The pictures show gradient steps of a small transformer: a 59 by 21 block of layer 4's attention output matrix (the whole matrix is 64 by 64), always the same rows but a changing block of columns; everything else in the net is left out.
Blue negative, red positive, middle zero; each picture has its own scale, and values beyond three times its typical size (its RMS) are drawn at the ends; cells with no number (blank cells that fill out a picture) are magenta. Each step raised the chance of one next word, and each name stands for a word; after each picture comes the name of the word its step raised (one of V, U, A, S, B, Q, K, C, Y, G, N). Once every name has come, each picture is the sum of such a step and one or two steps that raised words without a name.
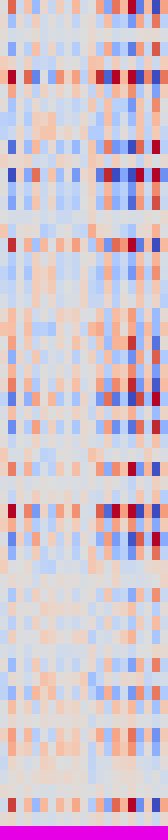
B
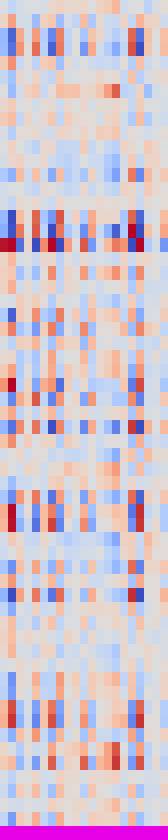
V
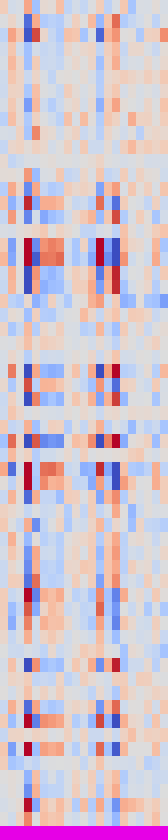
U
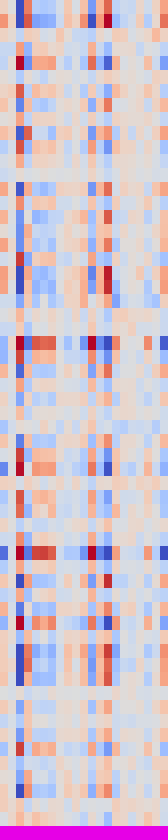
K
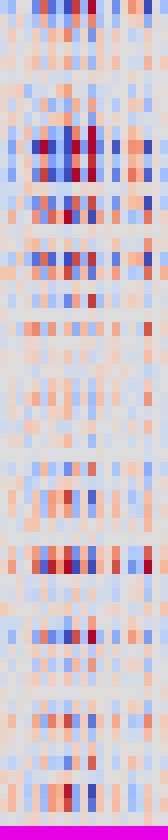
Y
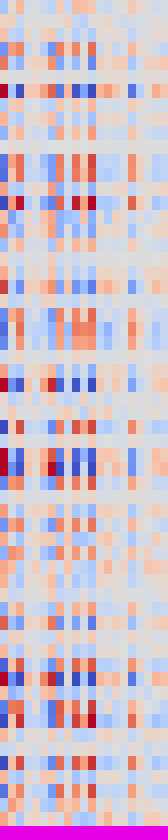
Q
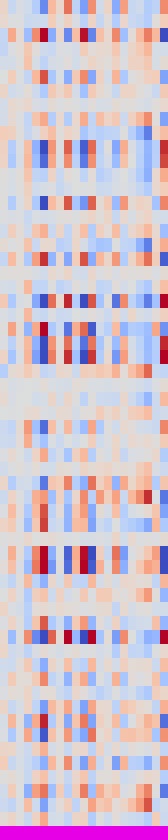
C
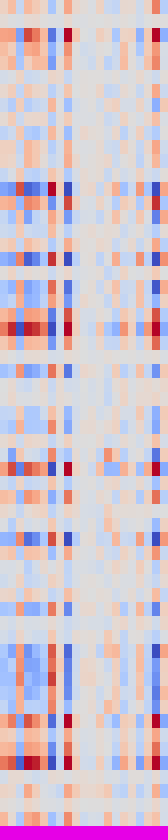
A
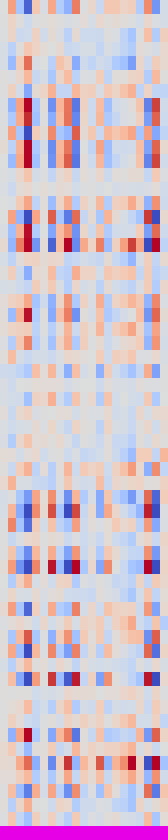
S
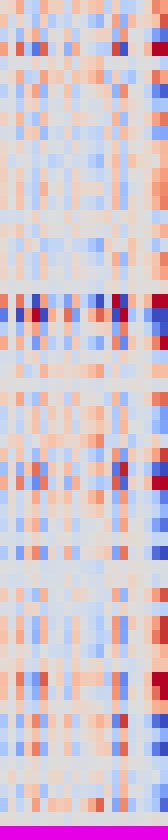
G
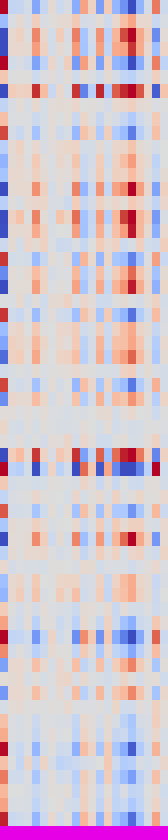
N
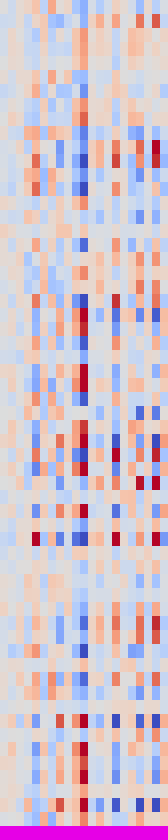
G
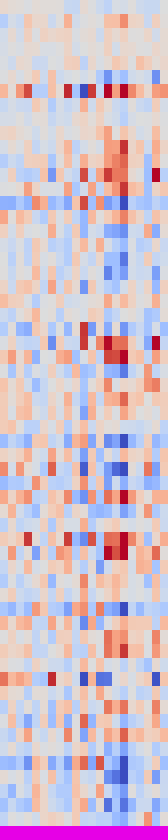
Q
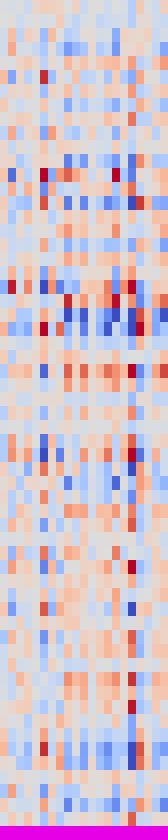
A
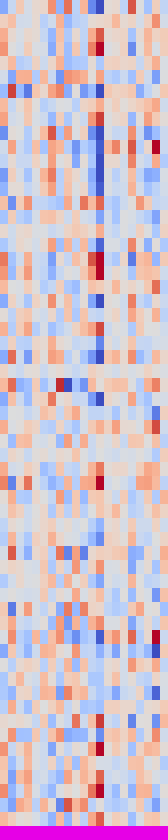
C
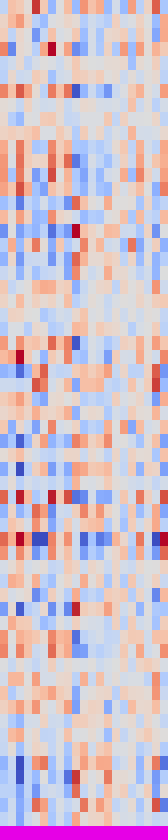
B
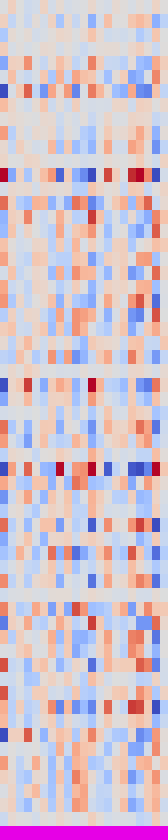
Q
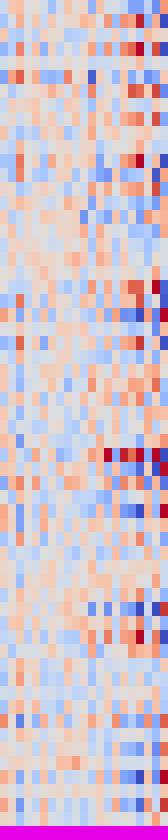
G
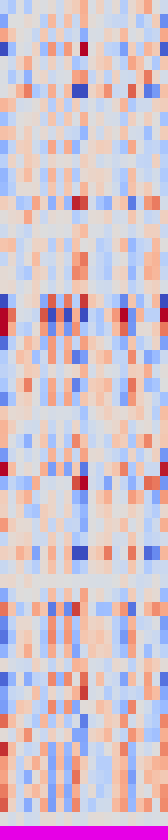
G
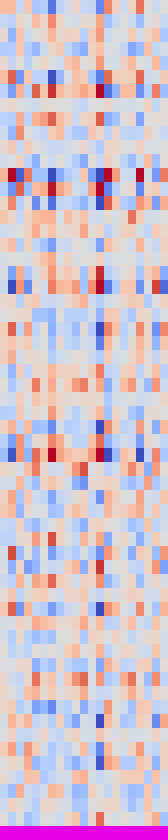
Q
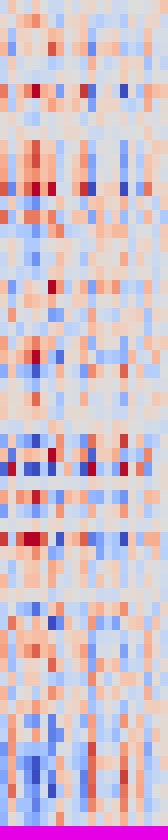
N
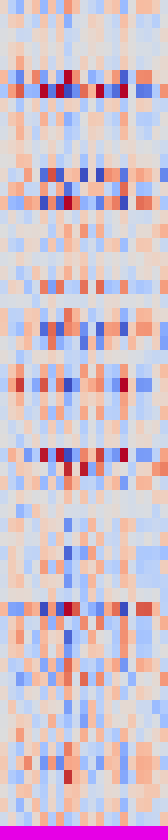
Q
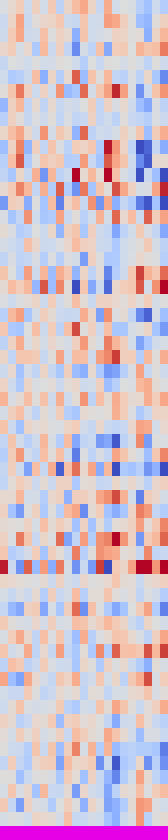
Y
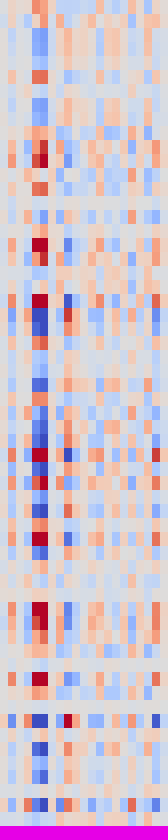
G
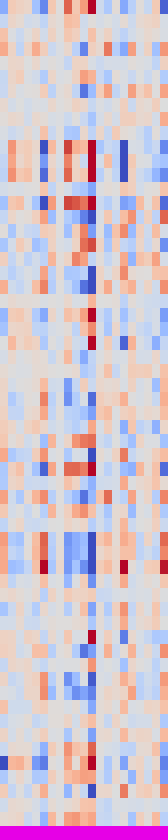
Y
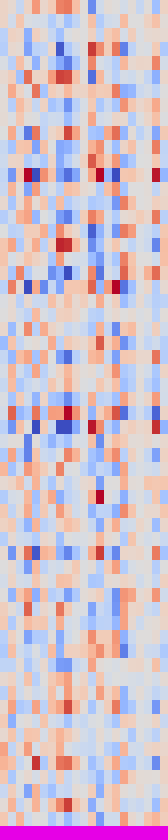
B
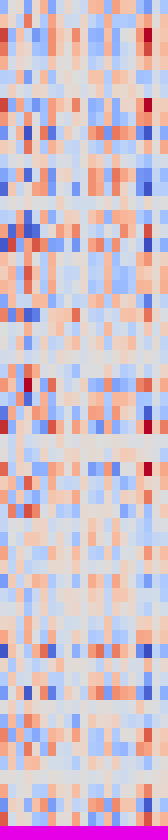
V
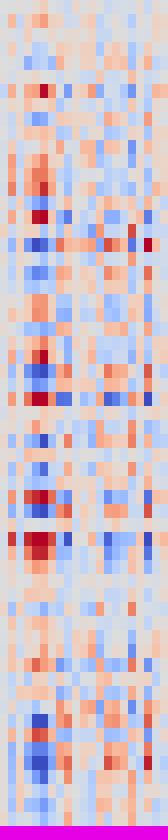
V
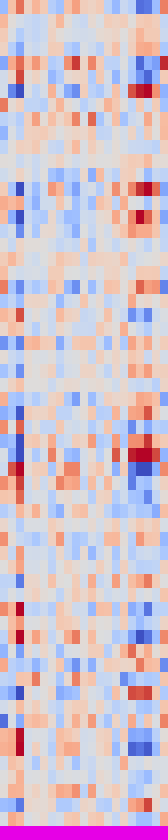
N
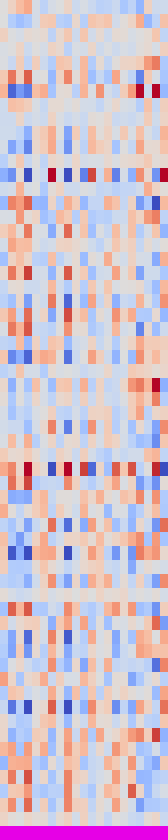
Q
